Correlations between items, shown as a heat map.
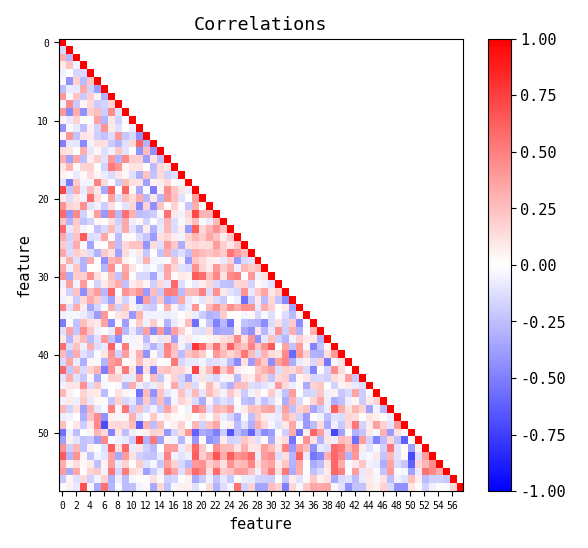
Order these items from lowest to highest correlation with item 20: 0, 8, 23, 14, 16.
14, 8, 23, 0, 16
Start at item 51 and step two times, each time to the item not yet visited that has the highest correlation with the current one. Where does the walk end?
13
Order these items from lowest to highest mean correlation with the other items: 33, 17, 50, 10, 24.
50, 33, 17, 10, 24
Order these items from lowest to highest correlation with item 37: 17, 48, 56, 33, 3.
48, 56, 17, 33, 3
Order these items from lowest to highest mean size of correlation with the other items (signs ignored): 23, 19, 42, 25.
23, 25, 42, 19
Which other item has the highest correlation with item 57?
3
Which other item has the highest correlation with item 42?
19
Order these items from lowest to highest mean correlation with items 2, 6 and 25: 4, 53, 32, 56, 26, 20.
4, 32, 56, 20, 26, 53
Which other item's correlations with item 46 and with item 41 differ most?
32
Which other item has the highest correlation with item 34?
53
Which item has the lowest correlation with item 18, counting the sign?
1
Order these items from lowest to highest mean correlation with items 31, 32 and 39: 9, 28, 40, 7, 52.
28, 9, 40, 52, 7
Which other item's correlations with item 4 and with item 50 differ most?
39
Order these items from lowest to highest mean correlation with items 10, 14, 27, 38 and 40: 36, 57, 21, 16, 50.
50, 36, 16, 57, 21
